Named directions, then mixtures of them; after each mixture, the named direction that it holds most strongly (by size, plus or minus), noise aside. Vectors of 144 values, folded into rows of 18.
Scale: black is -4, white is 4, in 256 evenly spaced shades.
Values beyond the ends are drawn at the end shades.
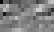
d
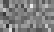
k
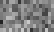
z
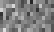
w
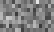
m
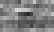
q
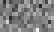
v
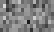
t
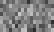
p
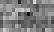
q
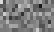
v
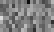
p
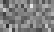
k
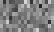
v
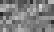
d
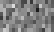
w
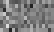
k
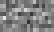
t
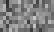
t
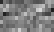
d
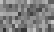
p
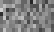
w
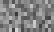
m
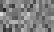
k
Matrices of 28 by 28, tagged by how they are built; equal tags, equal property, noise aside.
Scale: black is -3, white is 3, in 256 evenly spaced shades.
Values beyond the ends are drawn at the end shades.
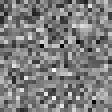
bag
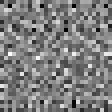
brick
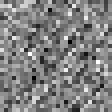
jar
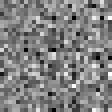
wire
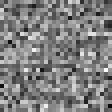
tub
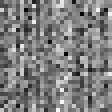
tub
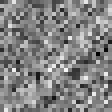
jar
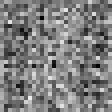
tub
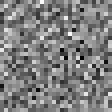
bag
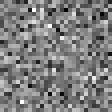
bag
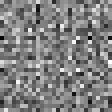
wire
